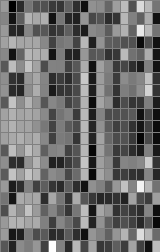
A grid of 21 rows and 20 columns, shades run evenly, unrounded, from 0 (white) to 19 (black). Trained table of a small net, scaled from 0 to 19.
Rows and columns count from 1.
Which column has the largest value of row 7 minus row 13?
2
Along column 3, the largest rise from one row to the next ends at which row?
20
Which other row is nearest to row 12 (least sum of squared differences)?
4
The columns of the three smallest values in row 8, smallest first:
19, 11, 5
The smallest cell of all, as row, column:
21, 7
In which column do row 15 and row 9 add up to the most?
12
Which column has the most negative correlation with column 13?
17
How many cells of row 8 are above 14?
8
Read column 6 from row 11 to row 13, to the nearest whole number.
10 9 12
